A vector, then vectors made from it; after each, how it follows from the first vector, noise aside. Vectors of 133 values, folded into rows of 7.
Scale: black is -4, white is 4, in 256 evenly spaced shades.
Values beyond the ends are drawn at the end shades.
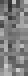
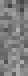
reversed, negated, shrunk.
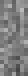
reversed, shrunk.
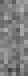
reversed, shrunk.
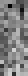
reversed, negated.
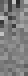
partly zeroed.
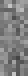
reversed, shrunk.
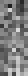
reversed, negated.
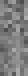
reversed, negated, shrunk.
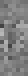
partly zeroed.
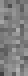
reversed, negated, shrunk.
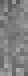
shrunk.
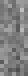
reversed, shrunk.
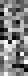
wrapped around, negated, scaled up.
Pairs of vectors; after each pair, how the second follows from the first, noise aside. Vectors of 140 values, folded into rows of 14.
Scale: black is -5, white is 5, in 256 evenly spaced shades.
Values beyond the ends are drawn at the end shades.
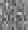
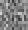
copied.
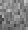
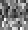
wrapped around, scaled up.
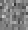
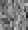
wrapped around.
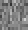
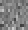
reversed, partly zeroed.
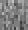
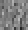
partly zeroed.
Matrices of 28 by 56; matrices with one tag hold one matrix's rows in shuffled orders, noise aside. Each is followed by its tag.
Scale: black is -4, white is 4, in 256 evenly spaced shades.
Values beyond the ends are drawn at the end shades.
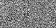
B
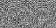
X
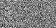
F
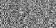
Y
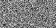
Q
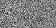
F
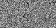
B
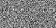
Q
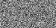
Q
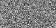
B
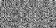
Y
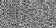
Y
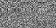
X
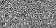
F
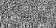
X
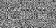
X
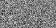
F
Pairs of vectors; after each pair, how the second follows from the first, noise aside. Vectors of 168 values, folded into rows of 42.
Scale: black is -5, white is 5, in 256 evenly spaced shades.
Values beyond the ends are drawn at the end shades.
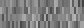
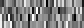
reversed, negated, scaled up.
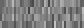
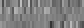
reversed, partly zeroed.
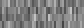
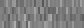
wrapped around, shrunk.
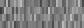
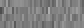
shrunk.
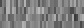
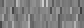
wrapped around, partly zeroed.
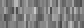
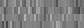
reversed, partly zeroed.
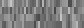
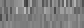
wrapped around, partly zeroed.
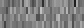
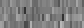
wrapped around, partly zeroed.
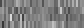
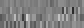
reversed, negated, partly zeroed.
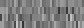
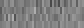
wrapped around, shrunk.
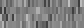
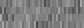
shrunk.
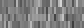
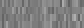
wrapped around, shrunk.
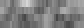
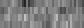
negated, partly zeroed.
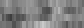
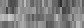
wrapped around.
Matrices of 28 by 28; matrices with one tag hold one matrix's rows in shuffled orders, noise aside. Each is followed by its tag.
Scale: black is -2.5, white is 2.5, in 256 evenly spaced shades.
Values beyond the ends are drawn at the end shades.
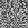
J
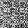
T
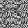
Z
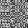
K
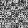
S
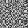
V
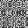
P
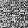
T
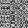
K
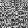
S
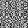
V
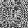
Z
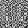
V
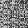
T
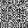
P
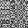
K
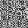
P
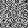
V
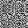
P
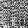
T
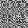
P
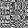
K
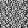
V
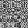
Z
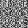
V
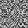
J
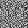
V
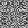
J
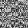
S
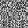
P
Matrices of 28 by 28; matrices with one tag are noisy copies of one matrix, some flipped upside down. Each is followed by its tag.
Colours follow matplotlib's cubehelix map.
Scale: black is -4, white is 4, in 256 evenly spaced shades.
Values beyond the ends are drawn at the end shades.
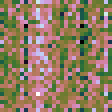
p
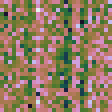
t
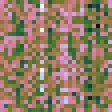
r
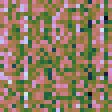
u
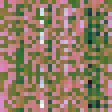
r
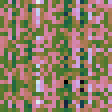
t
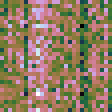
p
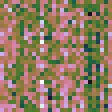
r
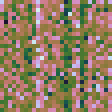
t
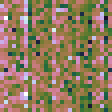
u
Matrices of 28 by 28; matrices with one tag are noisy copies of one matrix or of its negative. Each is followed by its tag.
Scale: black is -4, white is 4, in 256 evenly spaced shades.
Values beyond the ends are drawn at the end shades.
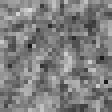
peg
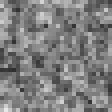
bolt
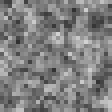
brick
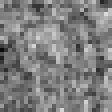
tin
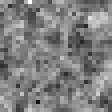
brick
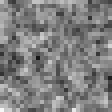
bolt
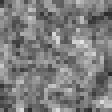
brick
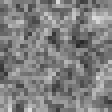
brick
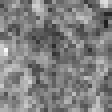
tin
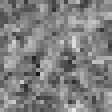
peg
